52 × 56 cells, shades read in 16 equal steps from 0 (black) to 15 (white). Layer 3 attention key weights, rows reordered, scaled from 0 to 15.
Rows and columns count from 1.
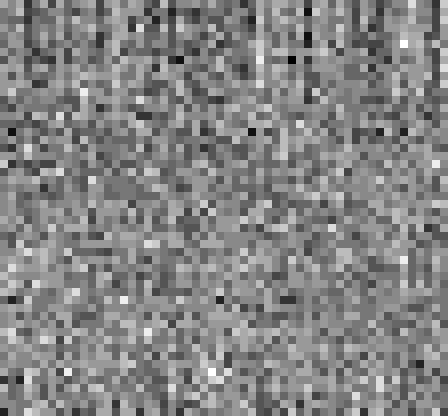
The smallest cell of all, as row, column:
8, 37
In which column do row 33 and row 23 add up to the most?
51
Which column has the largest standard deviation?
4
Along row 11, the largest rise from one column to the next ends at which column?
56
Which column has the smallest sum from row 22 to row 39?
18
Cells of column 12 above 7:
27
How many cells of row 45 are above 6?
41
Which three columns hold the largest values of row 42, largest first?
19, 2, 30
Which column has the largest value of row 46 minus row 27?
26
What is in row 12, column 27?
10
